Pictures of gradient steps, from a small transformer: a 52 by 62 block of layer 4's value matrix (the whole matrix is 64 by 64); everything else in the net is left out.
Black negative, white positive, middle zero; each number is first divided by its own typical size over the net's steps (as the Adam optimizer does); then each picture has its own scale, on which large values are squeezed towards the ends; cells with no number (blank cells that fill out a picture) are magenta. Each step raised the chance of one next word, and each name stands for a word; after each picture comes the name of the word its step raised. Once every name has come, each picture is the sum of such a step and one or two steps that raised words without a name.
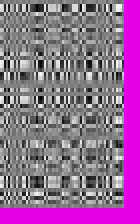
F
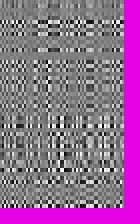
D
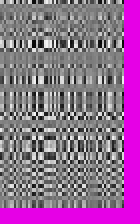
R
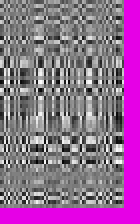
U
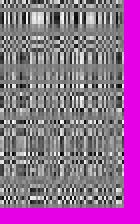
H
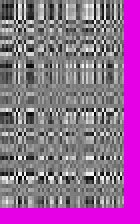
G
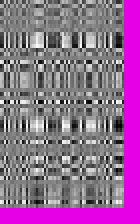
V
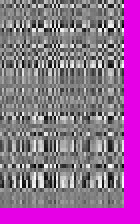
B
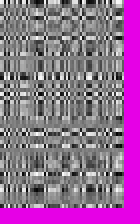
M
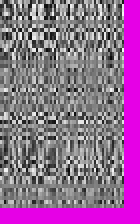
G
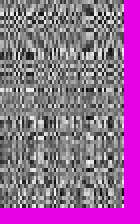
D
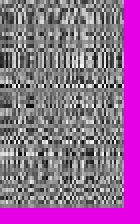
H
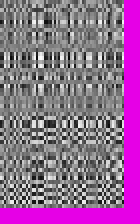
V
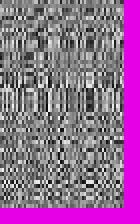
R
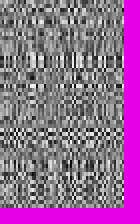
M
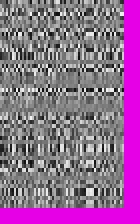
B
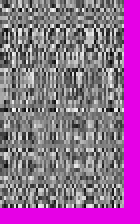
V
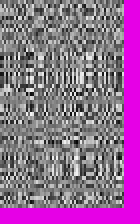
G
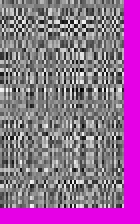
D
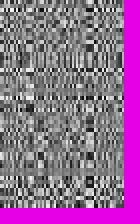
F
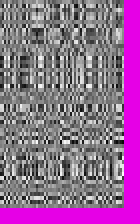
G
